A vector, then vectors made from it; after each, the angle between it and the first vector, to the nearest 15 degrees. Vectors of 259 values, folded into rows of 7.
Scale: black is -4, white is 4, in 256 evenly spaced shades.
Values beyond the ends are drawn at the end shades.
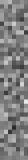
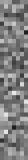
30 degrees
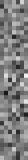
60 degrees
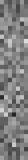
90 degrees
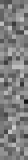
165 degrees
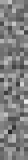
15 degrees
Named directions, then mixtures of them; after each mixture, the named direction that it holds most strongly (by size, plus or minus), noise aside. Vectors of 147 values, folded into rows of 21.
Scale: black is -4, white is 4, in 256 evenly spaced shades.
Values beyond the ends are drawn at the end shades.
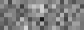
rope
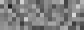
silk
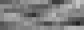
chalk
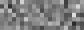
silk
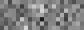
rope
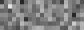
silk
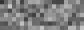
silk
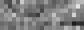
chalk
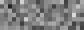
silk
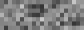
rope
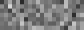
silk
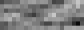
chalk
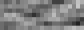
chalk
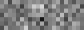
rope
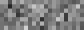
rope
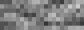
chalk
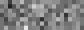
rope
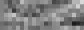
chalk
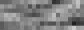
chalk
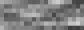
chalk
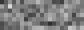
silk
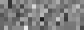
rope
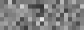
rope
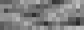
chalk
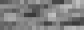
chalk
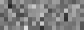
rope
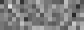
silk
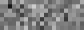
rope
